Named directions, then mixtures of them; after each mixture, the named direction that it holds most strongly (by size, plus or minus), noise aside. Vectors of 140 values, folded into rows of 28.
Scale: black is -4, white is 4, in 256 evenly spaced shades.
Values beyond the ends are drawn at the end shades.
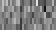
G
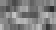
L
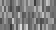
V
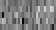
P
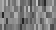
G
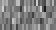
G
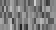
V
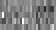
P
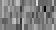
G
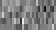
P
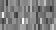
P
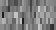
P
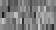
P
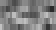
L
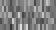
V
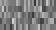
V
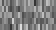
V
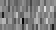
P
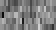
P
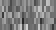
V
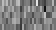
G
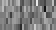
G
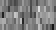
P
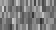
V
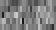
P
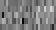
P
